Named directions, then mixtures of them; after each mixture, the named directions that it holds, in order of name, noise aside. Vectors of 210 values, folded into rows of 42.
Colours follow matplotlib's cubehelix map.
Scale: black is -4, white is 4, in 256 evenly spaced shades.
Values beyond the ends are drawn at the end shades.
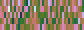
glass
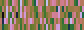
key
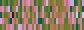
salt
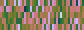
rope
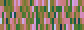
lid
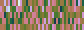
glass, rope.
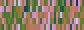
rope.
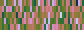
key, rope.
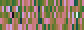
salt.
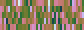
glass, lid, rope.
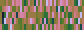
glass, key.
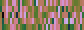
key.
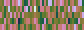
glass.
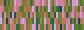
lid.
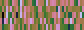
key.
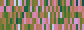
rope.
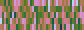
lid.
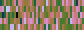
key, rope, salt.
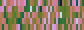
rope.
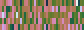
key, rope, salt.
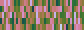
lid.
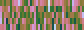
glass, lid.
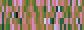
key, lid, rope.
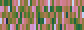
glass, lid, salt.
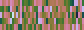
salt.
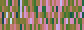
key, salt.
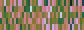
rope, salt.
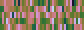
lid.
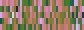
salt.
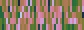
glass, key, lid.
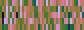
key.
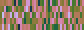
key, lid, rope.
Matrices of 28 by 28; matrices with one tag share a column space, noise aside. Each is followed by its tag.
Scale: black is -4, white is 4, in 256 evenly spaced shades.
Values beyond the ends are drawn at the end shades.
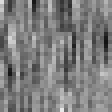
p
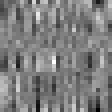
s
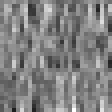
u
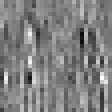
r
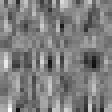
s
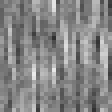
p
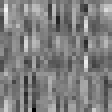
u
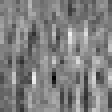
r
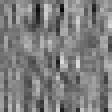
u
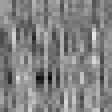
r
